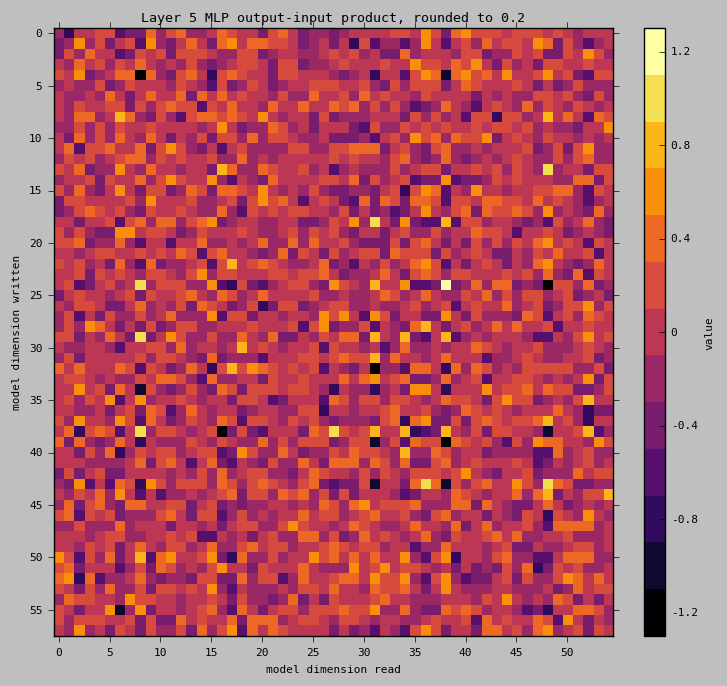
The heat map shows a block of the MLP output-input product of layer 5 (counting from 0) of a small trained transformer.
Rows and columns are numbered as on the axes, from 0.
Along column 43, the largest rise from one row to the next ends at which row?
9
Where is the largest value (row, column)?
24, 38
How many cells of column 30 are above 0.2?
6
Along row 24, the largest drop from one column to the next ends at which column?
39
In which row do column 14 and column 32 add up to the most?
23
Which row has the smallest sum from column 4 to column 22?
52
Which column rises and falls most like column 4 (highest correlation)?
40
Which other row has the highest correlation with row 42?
5
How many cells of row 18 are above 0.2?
10
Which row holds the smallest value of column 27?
34
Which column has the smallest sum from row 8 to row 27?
30
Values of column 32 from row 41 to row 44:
0.2 0.2 0 0
